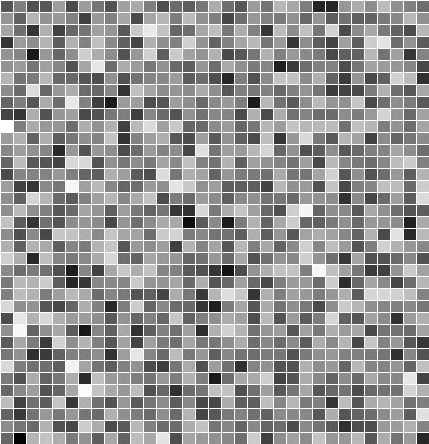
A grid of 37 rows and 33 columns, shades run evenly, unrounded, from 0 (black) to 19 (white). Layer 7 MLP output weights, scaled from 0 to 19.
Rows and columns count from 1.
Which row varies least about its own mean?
2
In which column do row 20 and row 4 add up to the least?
23
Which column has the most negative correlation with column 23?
15
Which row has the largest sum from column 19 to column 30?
11
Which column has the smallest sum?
27
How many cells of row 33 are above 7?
26
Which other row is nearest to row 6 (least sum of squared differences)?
36
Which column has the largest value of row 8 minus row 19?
3
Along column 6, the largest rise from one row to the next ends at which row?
25
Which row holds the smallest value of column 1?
4
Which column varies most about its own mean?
6
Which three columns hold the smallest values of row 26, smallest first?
17, 9, 16
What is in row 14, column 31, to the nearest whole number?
14
